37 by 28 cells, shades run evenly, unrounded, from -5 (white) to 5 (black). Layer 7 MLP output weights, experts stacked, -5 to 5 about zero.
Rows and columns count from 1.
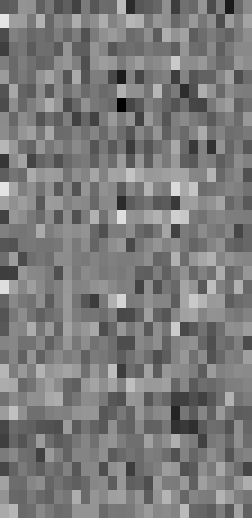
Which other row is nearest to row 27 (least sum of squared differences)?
21
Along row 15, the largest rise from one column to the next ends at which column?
14
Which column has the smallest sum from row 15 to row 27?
8
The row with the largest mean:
31
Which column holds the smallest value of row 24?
20
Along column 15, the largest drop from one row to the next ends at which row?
2
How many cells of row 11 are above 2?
3
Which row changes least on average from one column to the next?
18
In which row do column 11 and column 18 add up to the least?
16
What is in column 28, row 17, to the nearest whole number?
1
